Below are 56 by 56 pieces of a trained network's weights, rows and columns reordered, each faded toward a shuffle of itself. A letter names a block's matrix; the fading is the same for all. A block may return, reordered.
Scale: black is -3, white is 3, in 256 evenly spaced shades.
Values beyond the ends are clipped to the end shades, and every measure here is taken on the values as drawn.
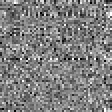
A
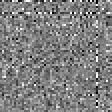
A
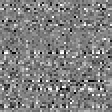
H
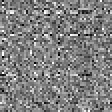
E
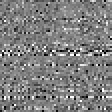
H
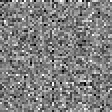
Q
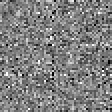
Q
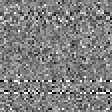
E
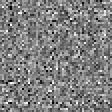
Q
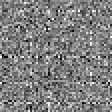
E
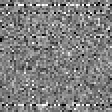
E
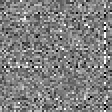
A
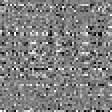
H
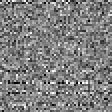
E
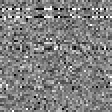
E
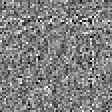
Q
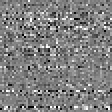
H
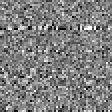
E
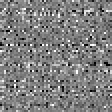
H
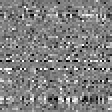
H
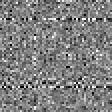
E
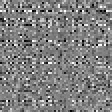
H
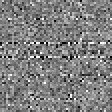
A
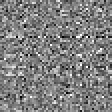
A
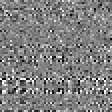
H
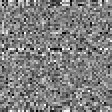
E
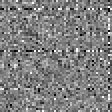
A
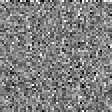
Q
